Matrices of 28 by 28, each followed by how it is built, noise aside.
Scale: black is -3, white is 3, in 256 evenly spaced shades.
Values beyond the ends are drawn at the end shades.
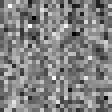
blocks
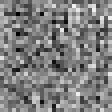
blocks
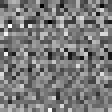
repeating columns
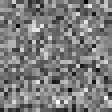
repeating columns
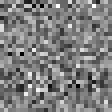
low rank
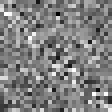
banded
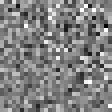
upper triangular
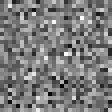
blocks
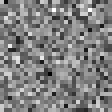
Toeplitz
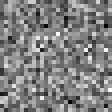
blocks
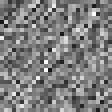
Hankel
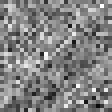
Hankel
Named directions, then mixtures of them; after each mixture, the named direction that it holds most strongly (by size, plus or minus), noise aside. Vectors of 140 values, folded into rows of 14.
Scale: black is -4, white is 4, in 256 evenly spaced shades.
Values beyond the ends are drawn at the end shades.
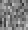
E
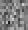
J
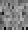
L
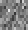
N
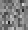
J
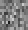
J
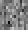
J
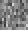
E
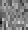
E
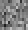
J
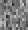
E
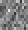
N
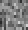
E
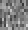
E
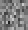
J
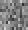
J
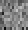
L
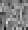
L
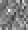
N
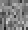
L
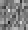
N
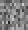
J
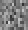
J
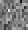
N
